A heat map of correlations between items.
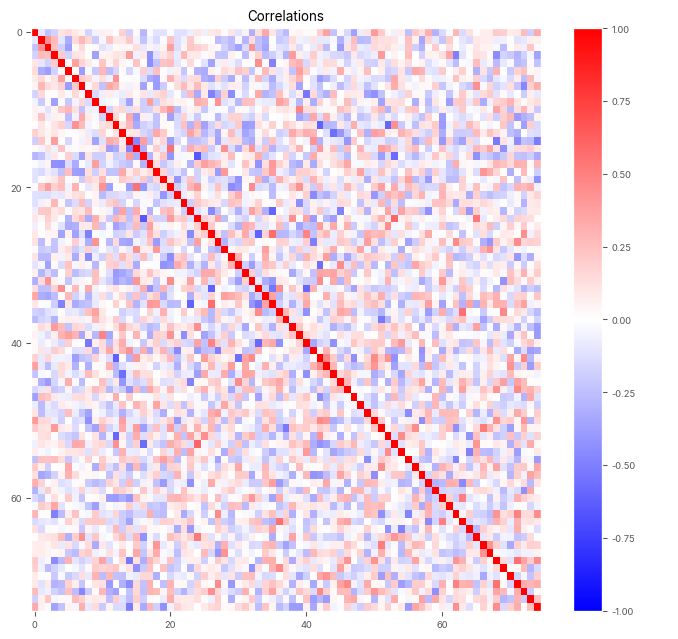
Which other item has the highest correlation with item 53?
24
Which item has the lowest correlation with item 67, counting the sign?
27
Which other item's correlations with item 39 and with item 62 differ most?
74
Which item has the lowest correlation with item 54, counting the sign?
64
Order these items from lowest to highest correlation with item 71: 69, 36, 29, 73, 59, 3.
29, 3, 59, 69, 36, 73
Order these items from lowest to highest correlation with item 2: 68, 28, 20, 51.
28, 68, 51, 20
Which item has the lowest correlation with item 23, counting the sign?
35
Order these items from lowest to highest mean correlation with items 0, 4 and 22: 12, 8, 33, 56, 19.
8, 19, 56, 12, 33
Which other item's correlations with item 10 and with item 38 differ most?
68
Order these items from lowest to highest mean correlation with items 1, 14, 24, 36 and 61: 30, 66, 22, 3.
66, 30, 22, 3
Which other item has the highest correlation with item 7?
65
